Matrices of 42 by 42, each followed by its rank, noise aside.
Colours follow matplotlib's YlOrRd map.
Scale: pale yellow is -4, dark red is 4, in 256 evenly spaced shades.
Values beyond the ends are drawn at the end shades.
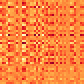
two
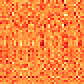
four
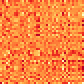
four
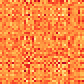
four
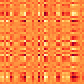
one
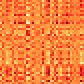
two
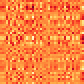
three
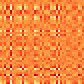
one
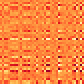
one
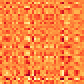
two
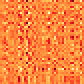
three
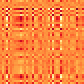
one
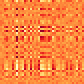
one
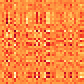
two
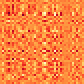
three
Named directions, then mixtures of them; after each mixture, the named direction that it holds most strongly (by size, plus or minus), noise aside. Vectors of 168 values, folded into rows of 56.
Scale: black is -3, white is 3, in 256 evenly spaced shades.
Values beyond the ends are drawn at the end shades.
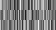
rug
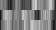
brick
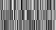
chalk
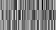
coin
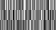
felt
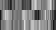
brick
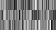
coin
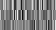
chalk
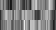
brick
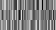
coin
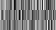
coin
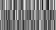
felt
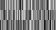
felt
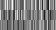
felt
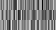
coin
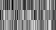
chalk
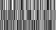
chalk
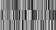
rug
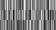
felt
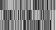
rug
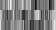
brick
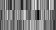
brick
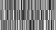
felt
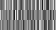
coin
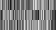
rug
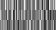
felt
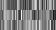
coin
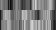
brick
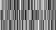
rug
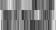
brick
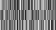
rug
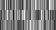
felt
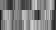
brick
